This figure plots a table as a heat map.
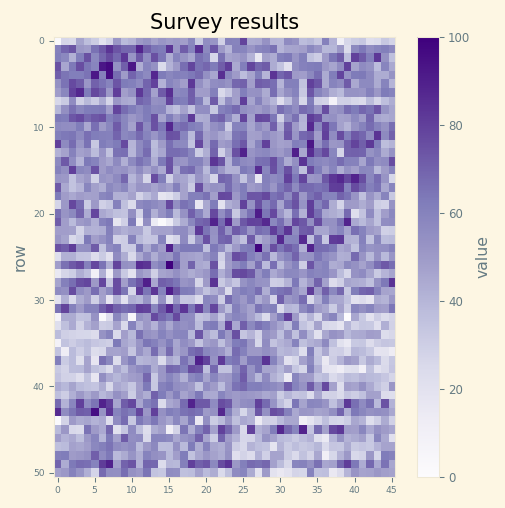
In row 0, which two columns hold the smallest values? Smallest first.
0, 38
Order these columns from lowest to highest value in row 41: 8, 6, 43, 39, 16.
39, 6, 43, 8, 16
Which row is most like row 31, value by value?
1
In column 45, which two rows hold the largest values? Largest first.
28, 14
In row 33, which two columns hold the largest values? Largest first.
23, 25
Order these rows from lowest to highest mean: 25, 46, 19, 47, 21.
47, 46, 25, 19, 21
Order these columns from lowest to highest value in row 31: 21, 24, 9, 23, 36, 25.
23, 36, 25, 24, 9, 21
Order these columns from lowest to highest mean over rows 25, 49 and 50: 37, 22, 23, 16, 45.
37, 22, 45, 16, 23
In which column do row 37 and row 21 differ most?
32
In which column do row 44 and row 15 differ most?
27
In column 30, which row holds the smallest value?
50
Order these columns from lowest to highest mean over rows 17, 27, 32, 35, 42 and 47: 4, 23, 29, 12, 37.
29, 4, 37, 12, 23
